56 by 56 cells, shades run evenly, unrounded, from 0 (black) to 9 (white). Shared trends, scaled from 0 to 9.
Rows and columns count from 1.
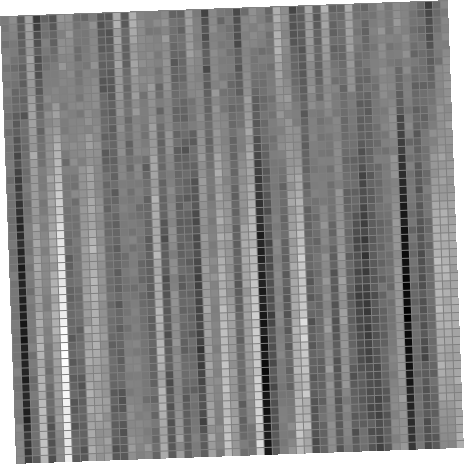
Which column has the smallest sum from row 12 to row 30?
50
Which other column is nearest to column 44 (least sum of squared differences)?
24
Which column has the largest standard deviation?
7
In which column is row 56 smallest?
32
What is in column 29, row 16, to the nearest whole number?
4
